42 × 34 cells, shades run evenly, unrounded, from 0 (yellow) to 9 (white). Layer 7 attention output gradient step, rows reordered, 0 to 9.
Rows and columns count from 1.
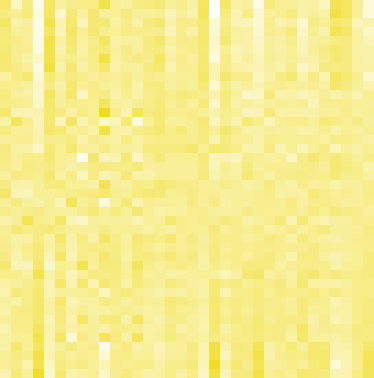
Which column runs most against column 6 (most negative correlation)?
7
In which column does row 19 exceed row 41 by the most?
20
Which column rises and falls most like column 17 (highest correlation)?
21
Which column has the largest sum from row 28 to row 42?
5
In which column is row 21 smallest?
10
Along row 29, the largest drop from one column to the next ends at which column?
6
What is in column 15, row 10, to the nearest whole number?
4
